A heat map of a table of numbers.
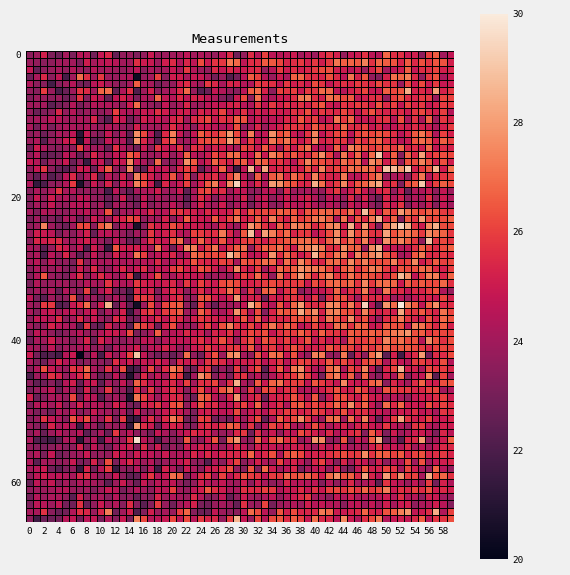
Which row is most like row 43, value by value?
8
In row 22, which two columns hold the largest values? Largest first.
47, 52
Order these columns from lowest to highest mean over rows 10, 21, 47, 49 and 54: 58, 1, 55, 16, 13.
1, 13, 16, 58, 55
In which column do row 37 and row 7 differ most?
15
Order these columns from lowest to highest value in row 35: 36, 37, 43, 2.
36, 2, 37, 43
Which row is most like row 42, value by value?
54
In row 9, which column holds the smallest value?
11
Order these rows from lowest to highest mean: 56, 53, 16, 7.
53, 7, 56, 16
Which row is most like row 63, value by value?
62
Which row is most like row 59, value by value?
26
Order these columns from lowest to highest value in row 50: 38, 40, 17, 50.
17, 50, 38, 40
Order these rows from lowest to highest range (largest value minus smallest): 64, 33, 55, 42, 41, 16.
55, 41, 33, 64, 16, 42
